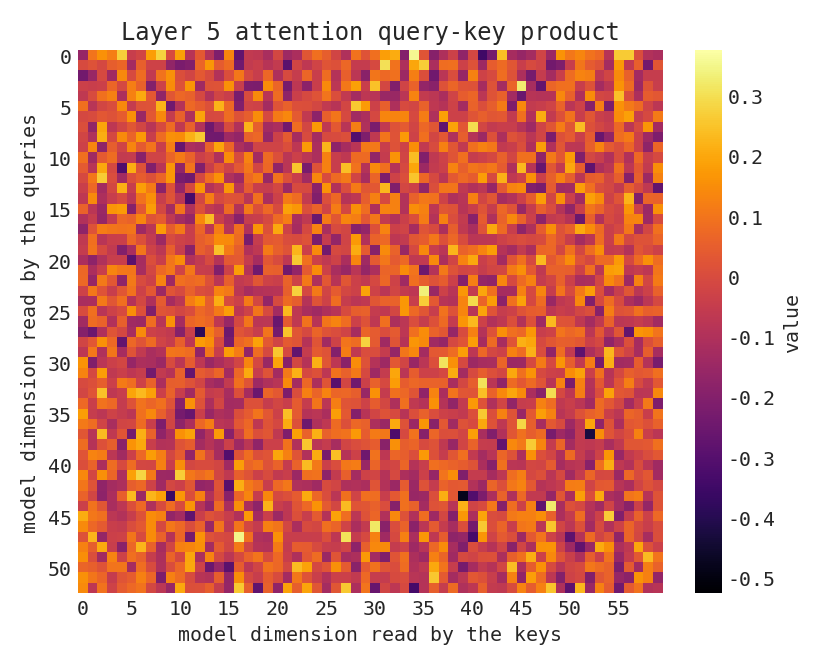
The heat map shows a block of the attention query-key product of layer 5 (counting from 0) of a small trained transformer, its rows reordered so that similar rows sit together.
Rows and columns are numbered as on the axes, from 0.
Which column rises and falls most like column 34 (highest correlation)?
55
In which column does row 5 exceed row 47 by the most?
40
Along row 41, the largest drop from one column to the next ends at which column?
39
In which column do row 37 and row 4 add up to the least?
32
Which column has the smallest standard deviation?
3
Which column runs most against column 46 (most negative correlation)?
31
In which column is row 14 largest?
56
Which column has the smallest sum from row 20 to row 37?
15
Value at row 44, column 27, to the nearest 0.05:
0.25
